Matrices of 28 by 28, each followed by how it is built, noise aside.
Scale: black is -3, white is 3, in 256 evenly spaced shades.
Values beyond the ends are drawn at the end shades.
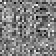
blocks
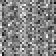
repeating rows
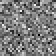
repeating columns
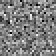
repeating columns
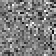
upper triangular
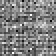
blocks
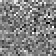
upper triangular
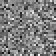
repeating rows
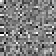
low rank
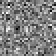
low rank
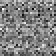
repeating columns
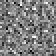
repeating rows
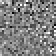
upper triangular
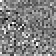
lower triangular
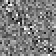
banded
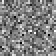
repeating columns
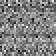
repeating columns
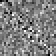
banded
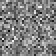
repeating columns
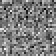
repeating columns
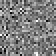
low rank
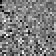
lower triangular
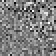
upper triangular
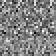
repeating columns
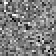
banded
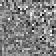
upper triangular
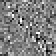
banded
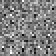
low rank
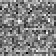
blocks
